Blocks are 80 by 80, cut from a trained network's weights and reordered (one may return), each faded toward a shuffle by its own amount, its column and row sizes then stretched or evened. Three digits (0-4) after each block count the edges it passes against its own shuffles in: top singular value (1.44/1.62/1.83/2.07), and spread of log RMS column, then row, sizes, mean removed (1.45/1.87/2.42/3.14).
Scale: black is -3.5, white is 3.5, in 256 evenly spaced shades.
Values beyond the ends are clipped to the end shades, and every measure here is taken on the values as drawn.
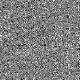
1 3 2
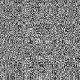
4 2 2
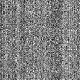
3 0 1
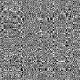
4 3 3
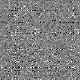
1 2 3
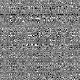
2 2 3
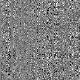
1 4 1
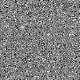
0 2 3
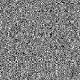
3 1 1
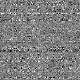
1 1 3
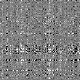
4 3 4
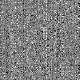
1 2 1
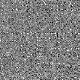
2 1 2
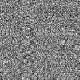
3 0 0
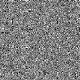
2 1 2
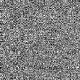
3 1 1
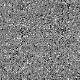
0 2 0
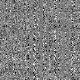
0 4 1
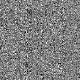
0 3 0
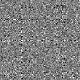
3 2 2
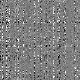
2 4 2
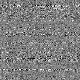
2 0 4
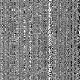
4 4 0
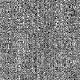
1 2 0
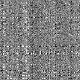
3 1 3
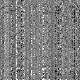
4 4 1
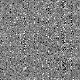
0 3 0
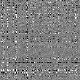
2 3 4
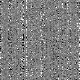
1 4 1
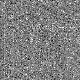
0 0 1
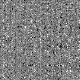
0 2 1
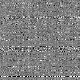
3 0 4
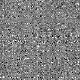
1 1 3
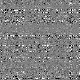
2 2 4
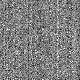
1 1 0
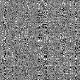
2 3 0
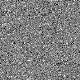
0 0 2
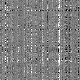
4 4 2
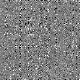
0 3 2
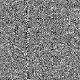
2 3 0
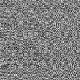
4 1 2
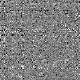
1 3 2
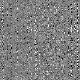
1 4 0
